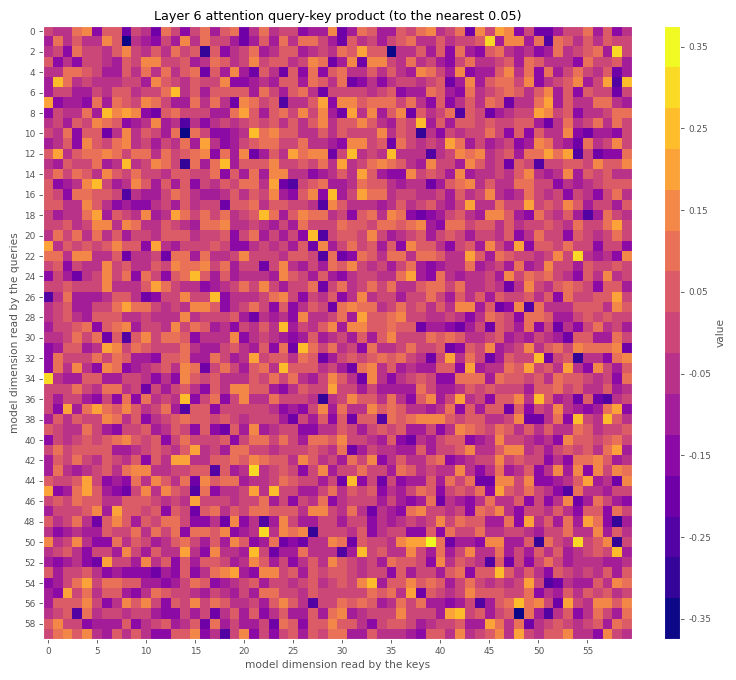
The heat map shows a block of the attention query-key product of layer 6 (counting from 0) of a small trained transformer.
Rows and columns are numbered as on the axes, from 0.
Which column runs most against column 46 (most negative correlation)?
6
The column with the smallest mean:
41
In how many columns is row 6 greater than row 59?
28
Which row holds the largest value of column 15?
24
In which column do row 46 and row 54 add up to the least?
51
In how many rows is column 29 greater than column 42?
22
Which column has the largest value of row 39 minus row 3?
54
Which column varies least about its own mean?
2
